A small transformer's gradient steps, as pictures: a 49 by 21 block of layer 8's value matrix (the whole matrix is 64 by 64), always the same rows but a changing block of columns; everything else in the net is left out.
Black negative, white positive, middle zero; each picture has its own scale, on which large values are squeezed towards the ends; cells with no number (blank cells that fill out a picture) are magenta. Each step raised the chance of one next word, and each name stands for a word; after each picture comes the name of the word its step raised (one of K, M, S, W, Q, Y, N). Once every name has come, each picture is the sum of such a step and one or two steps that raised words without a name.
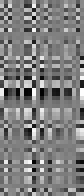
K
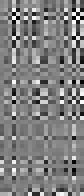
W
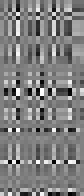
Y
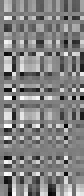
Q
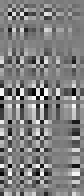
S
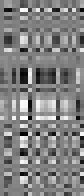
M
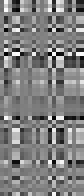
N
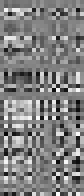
M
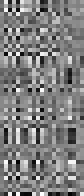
N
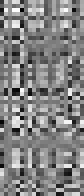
S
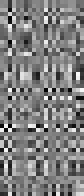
Q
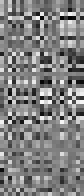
W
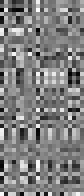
N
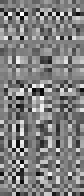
S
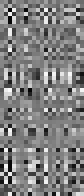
K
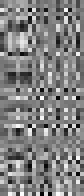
Q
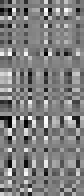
M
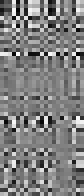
N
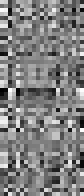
K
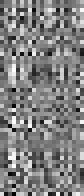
Q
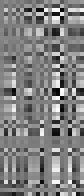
S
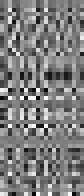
Q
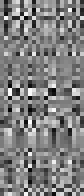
S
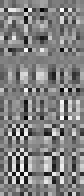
M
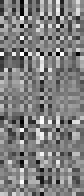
N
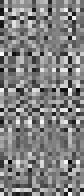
W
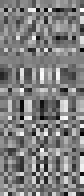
M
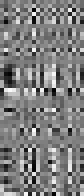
K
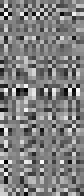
K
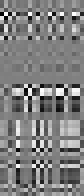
S
